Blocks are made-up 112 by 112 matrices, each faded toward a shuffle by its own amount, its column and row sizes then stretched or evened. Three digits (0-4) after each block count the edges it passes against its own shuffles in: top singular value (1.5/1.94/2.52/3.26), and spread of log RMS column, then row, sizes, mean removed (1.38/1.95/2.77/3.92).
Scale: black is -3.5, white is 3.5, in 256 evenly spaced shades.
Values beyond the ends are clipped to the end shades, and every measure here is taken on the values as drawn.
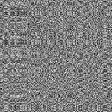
3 1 1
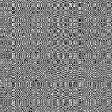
4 3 1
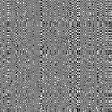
4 4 1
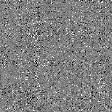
1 2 2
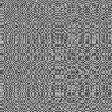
4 1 3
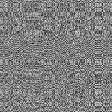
4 2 1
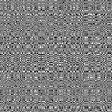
4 0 4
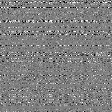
3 0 4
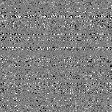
2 2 4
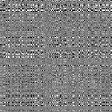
4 3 4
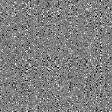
2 3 1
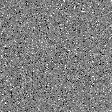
0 1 0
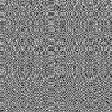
4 0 2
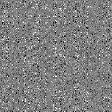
2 3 1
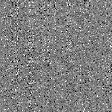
2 2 0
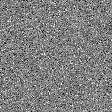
0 0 0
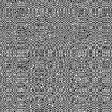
4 0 2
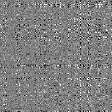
3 3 3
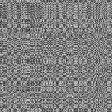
4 1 3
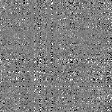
1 3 3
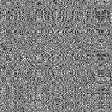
3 0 2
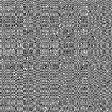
4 2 1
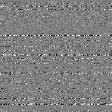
3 0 4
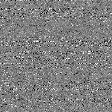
1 0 3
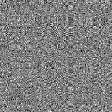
3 1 1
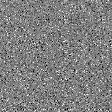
1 0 1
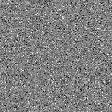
2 0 0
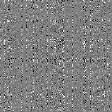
2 4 2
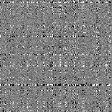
3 3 3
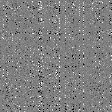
1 3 2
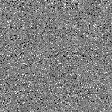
2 0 1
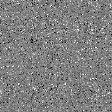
0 1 2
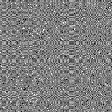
4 0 1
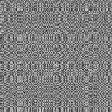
4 2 3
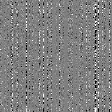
3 4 0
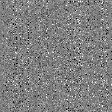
0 3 1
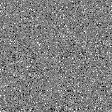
0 1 2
